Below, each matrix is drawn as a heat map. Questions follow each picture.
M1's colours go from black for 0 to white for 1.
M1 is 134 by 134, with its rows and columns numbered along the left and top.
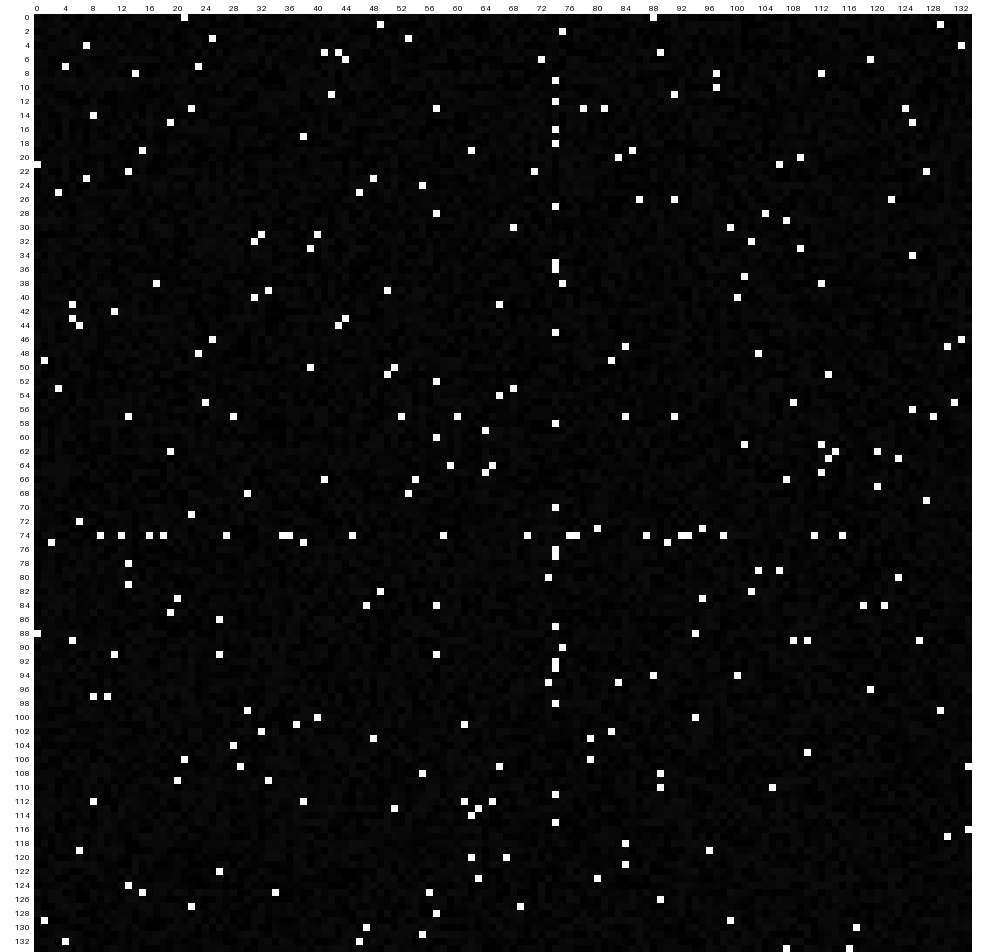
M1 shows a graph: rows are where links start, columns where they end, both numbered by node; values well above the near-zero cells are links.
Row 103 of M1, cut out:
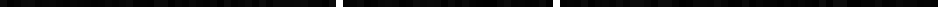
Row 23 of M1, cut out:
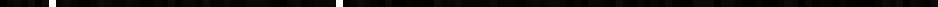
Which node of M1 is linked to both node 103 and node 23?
node 48
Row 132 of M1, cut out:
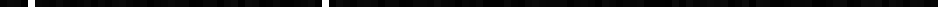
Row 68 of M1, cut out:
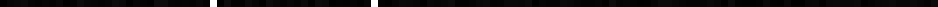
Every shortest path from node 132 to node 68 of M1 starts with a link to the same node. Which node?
node 46
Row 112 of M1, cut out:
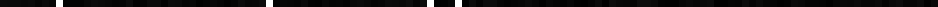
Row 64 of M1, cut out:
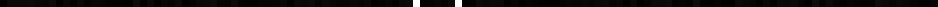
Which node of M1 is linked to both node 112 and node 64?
node 65
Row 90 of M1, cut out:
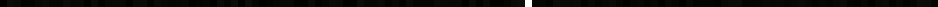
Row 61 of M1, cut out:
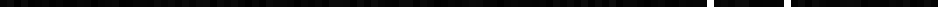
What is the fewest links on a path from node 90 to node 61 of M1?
4
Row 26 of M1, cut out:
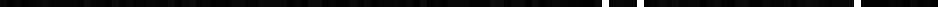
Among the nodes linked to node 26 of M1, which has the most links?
node 91
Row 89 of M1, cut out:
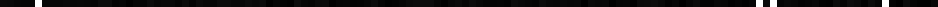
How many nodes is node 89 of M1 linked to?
4
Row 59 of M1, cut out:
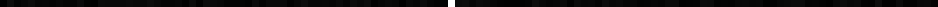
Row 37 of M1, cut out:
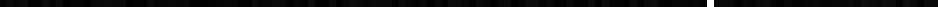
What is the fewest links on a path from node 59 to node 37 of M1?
6
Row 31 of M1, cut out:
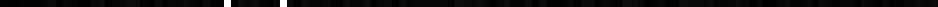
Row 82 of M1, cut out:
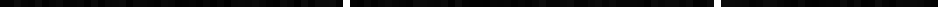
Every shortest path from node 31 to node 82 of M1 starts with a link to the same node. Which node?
node 32
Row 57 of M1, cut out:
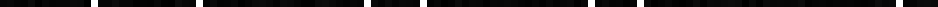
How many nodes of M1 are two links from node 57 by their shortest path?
10
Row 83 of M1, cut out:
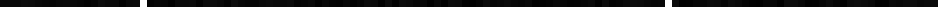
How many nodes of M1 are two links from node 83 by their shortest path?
2
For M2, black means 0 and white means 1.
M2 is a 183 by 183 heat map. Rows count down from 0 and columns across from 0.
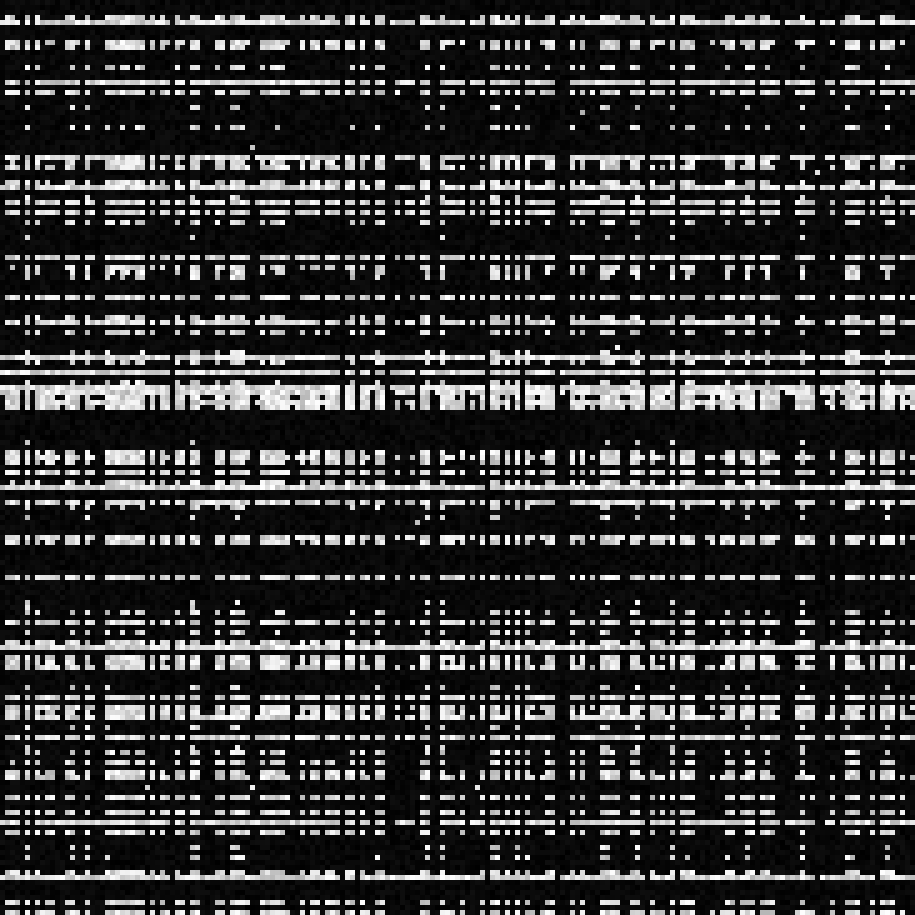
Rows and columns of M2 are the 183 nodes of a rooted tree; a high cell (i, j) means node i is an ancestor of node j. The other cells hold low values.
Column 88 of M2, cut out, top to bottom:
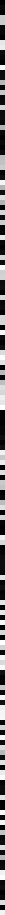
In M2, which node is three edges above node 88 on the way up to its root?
149
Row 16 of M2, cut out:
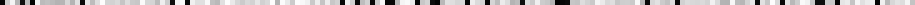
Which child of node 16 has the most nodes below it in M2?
31
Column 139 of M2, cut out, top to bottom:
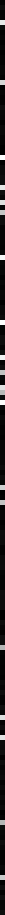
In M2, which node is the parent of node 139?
42
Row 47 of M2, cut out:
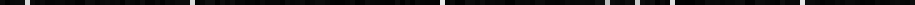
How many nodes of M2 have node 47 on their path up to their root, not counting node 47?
7
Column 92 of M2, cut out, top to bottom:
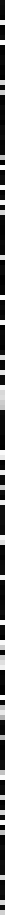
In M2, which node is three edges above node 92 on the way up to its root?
180
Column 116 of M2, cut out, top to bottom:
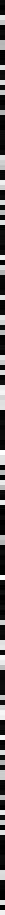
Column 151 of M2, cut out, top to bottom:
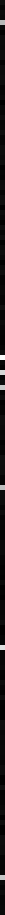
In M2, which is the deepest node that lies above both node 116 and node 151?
4
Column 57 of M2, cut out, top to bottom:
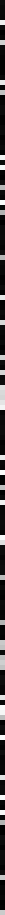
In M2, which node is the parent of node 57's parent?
33
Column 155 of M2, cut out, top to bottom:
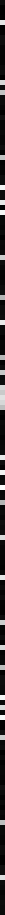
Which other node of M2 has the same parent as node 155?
61
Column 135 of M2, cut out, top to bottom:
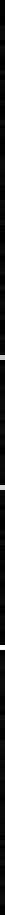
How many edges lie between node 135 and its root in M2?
3
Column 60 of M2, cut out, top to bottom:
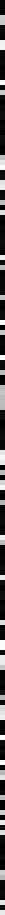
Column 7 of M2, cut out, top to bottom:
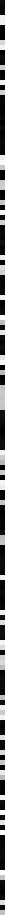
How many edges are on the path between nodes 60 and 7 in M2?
9
